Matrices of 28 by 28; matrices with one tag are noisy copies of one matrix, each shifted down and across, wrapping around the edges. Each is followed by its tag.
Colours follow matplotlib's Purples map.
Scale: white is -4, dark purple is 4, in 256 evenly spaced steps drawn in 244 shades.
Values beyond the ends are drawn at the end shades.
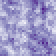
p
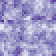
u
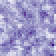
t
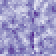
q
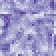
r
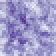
p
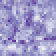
u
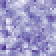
t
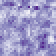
u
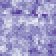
u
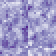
q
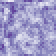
r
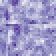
r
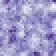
u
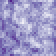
p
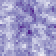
p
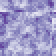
r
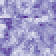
r
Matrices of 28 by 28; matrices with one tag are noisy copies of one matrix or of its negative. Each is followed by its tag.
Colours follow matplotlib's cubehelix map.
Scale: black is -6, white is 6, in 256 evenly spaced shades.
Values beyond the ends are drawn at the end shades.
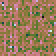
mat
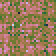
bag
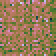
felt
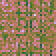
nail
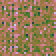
mat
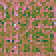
mat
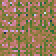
nail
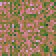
bag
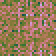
nail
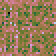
mat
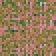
nail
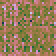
mat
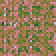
mat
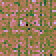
nail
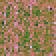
mat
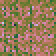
mat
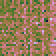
felt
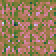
mat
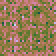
mat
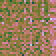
felt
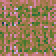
mat
